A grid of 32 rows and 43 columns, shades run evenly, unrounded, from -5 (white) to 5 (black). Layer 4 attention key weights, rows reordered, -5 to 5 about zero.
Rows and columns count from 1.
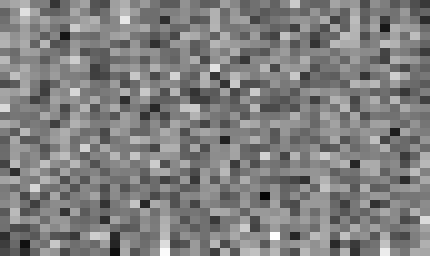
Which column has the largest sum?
11
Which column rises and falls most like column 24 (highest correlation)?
36
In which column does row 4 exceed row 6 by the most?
39
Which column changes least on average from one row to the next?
29
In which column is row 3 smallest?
13
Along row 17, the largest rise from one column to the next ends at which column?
40
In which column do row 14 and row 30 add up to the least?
35
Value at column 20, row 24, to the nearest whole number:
1
